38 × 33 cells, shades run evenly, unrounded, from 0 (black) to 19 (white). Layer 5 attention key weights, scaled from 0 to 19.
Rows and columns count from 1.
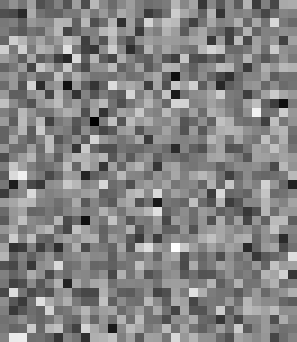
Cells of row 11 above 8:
24
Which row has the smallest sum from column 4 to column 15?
33
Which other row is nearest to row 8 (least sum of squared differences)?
16
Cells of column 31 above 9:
25
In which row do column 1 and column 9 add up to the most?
7
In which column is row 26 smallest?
8
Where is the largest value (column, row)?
20, 28
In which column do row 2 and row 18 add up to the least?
1
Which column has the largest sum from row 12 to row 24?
3
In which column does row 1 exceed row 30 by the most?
4
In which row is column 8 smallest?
10
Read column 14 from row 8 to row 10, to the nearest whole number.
7 10 12
